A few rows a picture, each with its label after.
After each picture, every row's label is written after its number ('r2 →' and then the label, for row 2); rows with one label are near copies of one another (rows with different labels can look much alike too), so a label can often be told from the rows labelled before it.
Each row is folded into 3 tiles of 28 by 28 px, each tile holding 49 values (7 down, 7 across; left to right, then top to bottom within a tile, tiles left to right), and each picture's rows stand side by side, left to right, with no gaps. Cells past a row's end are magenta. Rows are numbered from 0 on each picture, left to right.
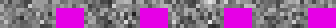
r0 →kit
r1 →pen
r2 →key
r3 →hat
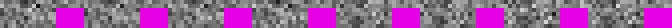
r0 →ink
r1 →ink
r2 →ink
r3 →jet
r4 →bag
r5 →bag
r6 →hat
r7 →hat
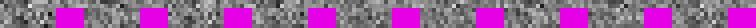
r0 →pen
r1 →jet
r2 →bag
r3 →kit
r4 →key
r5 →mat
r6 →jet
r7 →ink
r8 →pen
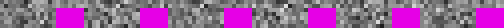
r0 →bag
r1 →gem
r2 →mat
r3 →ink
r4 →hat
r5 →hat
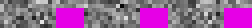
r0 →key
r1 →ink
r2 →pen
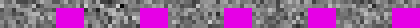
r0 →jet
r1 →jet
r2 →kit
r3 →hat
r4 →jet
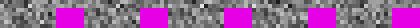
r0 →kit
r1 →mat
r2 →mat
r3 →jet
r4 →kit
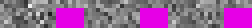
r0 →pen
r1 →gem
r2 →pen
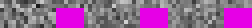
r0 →gem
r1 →key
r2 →hat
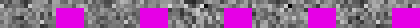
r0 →kit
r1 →key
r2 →jet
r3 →ink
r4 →kit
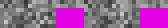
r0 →hat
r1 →bag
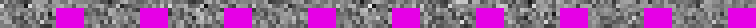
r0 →kit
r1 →mat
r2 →ink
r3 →jet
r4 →mat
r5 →key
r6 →kit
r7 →hat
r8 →kit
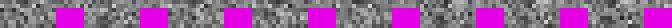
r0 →gem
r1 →hat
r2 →ink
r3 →jet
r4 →jet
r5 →bag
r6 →bag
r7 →key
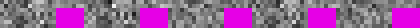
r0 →bag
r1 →pen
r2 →gem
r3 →bag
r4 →jet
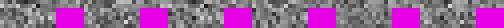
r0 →jet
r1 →key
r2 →ink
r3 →gem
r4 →kit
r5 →kit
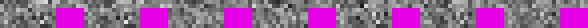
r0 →key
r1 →key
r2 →jet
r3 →jet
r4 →kit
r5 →bag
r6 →hat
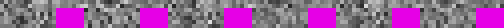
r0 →bag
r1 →gem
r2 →bag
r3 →jet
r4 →bag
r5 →gem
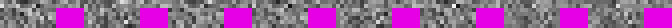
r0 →jet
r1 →key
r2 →gem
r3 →ink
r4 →hat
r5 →mat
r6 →bag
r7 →pen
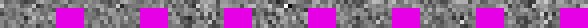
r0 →ink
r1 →mat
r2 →bag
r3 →mat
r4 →key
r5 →key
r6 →bag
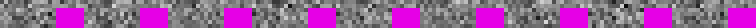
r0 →hat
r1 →pen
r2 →kit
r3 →ink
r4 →ink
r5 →key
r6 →key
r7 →ink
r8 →kit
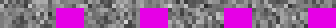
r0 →bag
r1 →bag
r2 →jet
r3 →gem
